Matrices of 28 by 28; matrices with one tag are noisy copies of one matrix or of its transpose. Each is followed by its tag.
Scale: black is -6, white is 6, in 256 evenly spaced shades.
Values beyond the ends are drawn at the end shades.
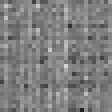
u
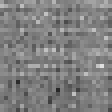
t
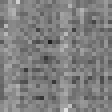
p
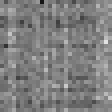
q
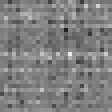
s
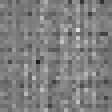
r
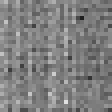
t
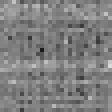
p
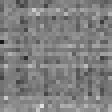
q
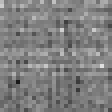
t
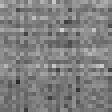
t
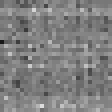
q
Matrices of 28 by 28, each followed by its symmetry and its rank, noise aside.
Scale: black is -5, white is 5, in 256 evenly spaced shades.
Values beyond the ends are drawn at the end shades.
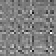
antisymmetric, rank two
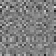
no symmetry, rank three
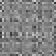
no symmetry, rank three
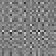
no symmetry, rank two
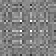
symmetric, rank one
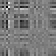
symmetric, rank one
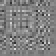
symmetric, rank three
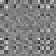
symmetric, rank one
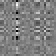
no symmetry, rank one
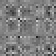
symmetric, rank two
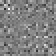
symmetric, rank three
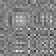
symmetric, rank two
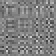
antisymmetric, rank two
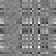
no symmetry, rank one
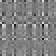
no symmetry, rank one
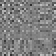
antisymmetric, rank two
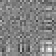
symmetric, rank two
